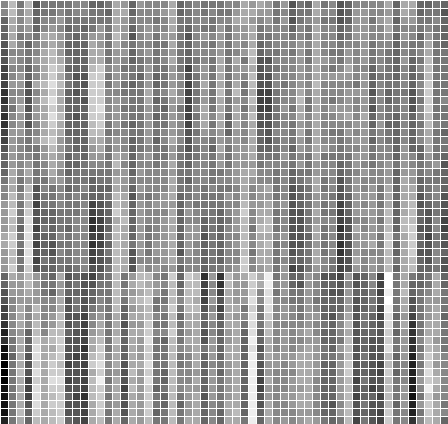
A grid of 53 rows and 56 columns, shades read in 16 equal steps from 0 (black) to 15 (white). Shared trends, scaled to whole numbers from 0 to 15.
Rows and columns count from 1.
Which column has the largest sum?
32
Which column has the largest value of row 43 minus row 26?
5
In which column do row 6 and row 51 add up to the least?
1
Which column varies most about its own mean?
52
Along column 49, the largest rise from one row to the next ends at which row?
35
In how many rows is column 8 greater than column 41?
41
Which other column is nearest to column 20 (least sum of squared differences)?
21
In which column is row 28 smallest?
12
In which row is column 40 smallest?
38
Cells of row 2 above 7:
32
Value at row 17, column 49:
7
